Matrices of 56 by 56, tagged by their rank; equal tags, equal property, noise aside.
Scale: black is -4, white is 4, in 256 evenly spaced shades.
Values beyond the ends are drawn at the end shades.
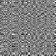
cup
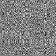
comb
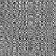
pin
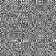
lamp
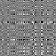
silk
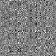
comb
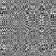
pin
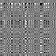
silk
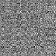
lamp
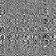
pin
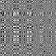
silk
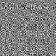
lamp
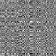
pin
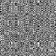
lamp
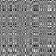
silk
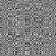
cup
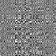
pin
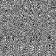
comb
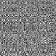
lamp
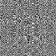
comb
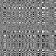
silk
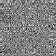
comb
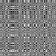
silk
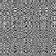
pin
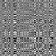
cup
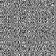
lamp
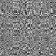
lamp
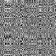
pin
